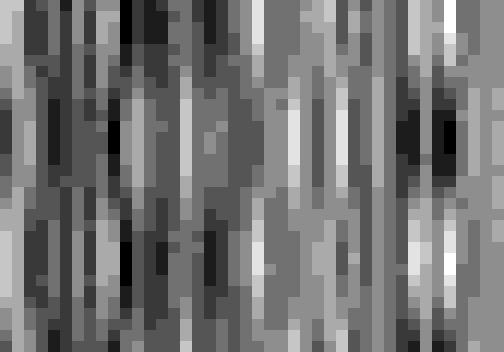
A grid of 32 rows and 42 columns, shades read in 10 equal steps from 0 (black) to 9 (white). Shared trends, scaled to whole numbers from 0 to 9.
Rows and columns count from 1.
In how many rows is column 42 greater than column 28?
9
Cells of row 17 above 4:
16
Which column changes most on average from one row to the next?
38
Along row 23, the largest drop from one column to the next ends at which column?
11
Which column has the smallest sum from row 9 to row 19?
10
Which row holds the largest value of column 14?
12
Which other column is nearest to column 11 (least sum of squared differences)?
18
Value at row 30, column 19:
4
